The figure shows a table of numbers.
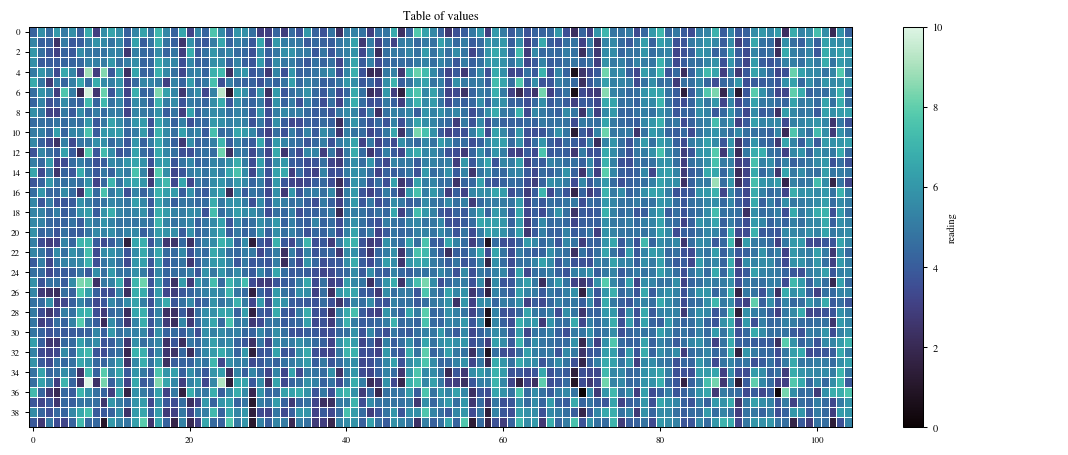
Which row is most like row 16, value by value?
34
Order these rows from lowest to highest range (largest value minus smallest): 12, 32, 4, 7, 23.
7, 23, 12, 32, 4
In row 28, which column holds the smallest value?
58
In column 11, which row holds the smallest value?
12
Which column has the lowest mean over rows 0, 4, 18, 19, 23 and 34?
69
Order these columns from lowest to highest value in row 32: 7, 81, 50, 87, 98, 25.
87, 81, 25, 98, 7, 50
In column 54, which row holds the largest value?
36
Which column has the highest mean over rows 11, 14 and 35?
16
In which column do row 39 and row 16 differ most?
9
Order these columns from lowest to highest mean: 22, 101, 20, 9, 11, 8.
8, 20, 22, 9, 11, 101
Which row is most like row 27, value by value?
13
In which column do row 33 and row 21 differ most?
24
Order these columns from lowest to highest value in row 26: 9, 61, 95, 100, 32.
95, 100, 9, 61, 32
